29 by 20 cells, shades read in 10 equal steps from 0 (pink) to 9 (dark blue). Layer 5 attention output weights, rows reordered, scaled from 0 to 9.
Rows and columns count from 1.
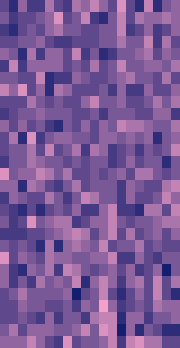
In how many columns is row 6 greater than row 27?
7
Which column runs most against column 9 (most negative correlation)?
3
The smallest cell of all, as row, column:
26, 12
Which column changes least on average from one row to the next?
17
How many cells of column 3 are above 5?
13
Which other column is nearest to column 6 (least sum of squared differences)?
11
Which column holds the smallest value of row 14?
4
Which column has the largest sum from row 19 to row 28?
14
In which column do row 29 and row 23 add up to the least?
8
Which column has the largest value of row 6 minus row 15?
1
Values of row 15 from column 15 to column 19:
6 3 3 5 6
